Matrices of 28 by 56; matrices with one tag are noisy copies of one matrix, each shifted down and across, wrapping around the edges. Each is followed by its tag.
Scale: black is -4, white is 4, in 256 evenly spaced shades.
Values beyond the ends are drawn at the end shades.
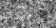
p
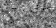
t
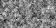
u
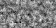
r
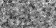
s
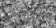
t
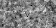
s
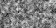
u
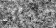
p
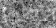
p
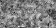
p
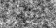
s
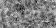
p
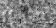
p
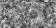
u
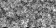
t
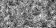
u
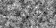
u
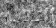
p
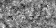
t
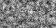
r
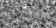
r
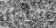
p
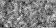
u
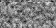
r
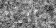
p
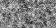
s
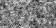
s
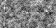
u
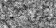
t
